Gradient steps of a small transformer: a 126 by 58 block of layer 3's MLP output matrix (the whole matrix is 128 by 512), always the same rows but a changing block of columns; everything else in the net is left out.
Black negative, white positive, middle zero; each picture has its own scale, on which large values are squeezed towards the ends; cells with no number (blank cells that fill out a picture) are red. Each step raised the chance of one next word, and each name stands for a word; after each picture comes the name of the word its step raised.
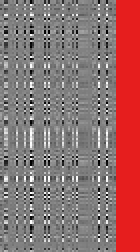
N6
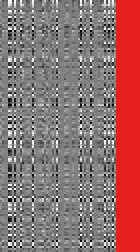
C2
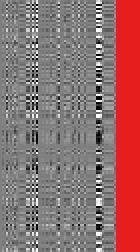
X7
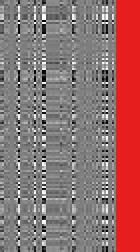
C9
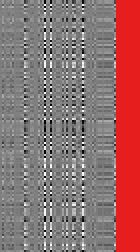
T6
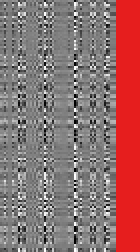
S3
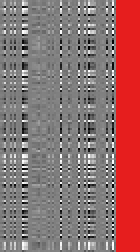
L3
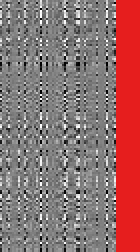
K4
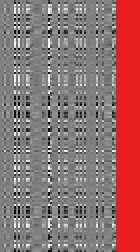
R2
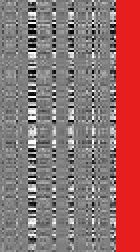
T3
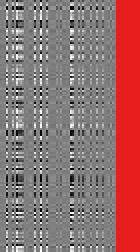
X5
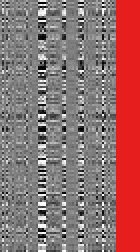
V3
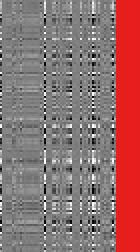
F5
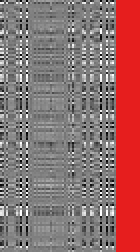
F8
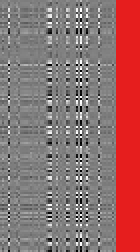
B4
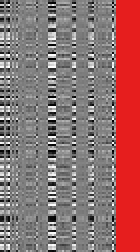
T6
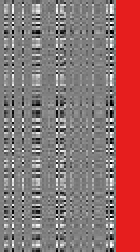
R2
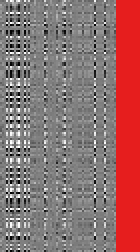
T3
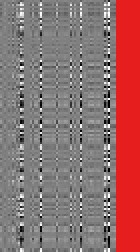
S3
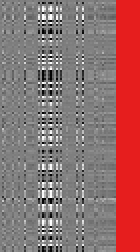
C9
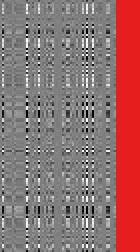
R2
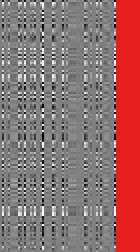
F8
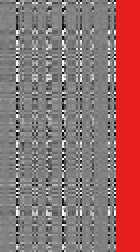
F8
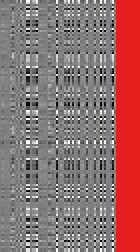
C2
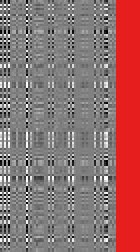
N6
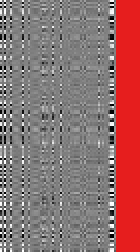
V3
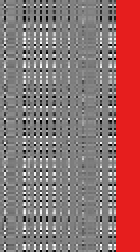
T6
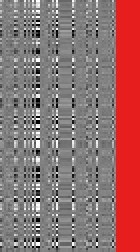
C2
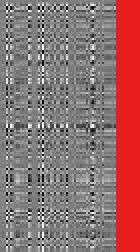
X5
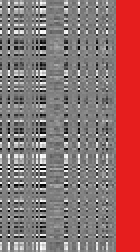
L3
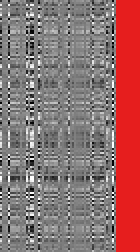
N6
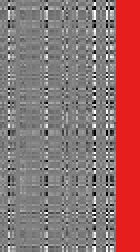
X5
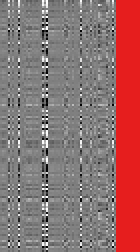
C2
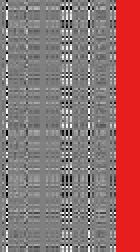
X5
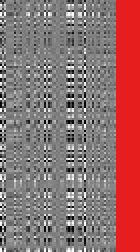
S3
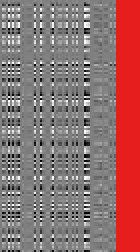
B4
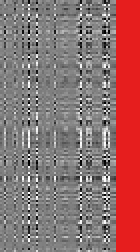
N6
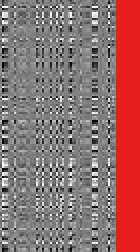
K4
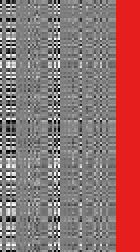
T6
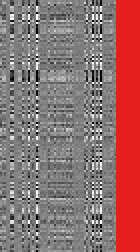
C9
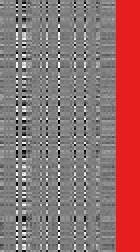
T6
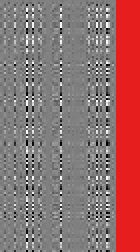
B4
